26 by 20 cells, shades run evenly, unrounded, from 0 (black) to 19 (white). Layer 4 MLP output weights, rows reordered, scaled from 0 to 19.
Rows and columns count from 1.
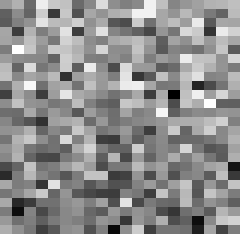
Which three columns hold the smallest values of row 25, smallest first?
17, 11, 15
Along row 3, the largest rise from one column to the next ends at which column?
12
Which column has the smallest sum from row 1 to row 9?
10
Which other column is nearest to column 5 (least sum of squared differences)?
9
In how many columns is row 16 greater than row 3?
9
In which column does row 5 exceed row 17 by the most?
6
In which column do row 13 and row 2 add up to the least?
7
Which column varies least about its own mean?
1
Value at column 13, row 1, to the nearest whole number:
18
